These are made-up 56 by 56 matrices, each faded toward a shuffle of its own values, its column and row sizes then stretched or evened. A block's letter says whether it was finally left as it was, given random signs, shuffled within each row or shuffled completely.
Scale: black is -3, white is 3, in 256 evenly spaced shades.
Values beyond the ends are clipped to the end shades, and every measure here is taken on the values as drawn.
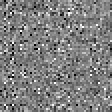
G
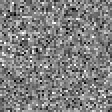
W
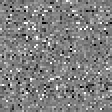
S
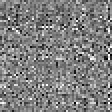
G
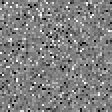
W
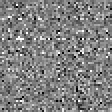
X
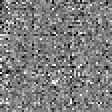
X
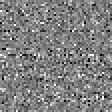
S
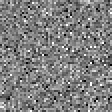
W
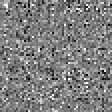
X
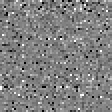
S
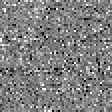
S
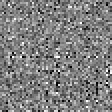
X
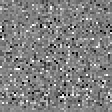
S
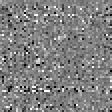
X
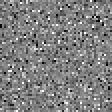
W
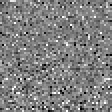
S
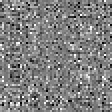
G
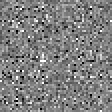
X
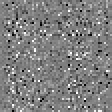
G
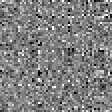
G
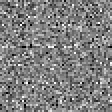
S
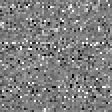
S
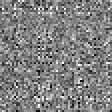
X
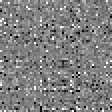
G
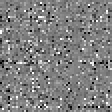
X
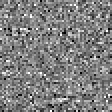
S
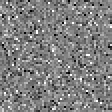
W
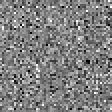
G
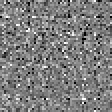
X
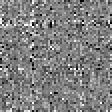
X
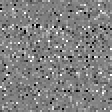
S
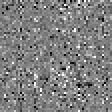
G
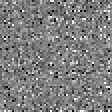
X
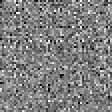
G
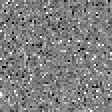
W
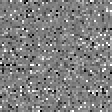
S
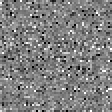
S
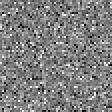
S
